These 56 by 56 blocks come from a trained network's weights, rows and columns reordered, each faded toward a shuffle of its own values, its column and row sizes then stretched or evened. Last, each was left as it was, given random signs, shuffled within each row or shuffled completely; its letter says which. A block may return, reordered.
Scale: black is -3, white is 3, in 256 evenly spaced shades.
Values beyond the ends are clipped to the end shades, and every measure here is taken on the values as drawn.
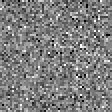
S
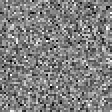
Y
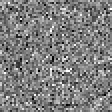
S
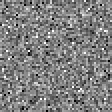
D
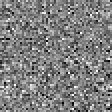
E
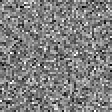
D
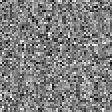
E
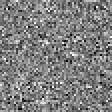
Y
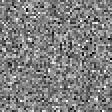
Y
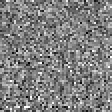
Y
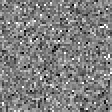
D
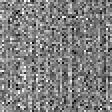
E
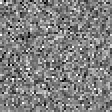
Y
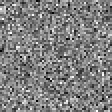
D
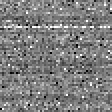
Y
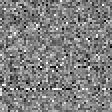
E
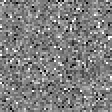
D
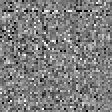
S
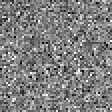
D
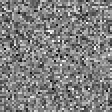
Y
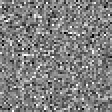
Y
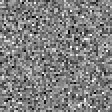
D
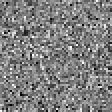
Y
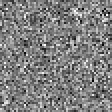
S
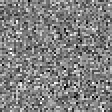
S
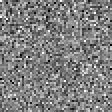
D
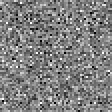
S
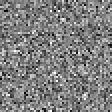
Y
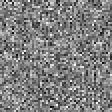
E
